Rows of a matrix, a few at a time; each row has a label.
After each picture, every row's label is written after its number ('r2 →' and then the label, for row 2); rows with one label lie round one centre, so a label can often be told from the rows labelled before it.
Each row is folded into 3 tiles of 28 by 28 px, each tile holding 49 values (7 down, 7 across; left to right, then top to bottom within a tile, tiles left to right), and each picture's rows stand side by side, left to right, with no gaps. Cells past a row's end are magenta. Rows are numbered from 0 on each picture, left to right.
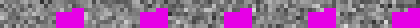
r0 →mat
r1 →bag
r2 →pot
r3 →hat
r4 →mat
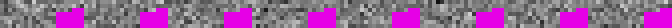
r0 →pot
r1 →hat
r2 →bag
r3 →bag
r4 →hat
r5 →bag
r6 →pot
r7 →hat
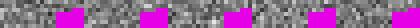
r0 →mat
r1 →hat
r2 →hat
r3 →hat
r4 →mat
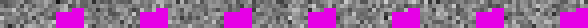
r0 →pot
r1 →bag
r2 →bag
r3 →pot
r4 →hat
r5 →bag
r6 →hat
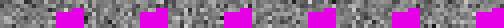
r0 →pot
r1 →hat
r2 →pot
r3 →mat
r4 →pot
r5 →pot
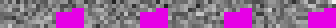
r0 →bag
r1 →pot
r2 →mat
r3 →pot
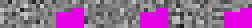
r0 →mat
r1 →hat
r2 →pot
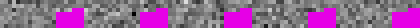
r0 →bag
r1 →mat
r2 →pot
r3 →pot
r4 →mat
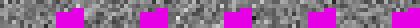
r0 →bag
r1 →mat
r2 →pot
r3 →hat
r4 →mat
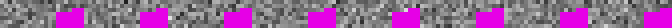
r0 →bag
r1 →mat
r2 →mat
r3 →pot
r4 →pot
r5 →hat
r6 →mat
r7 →mat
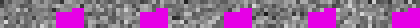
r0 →pot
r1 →pot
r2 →bag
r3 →hat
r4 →mat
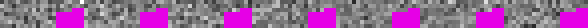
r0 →pot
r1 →bag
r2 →bag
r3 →mat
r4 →bag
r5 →hat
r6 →hat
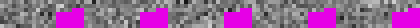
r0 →hat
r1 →bag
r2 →bag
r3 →mat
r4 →hat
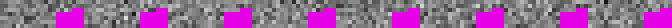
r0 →pot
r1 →mat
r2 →hat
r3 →mat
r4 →pot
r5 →hat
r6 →pot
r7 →bag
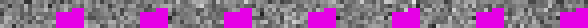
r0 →pot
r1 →bag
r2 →hat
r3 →bag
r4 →hat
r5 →pot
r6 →pot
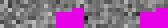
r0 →bag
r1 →hat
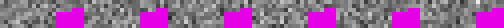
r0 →mat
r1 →hat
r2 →hat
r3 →hat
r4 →mat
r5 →mat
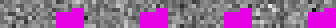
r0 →pot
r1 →hat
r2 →pot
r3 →bag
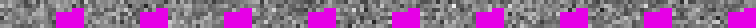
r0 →hat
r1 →mat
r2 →bag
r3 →bag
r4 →pot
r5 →bag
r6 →mat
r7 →bag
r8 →bag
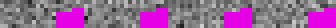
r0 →pot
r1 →hat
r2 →pot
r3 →hat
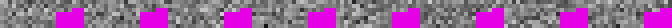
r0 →mat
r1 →mat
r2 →pot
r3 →pot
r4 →bag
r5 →hat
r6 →bag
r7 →hat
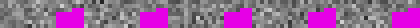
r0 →hat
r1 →bag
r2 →pot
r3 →mat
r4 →bag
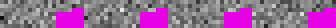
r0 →hat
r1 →hat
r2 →pot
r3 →bag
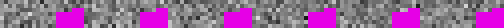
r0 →mat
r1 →hat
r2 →bag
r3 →pot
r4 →pot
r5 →pot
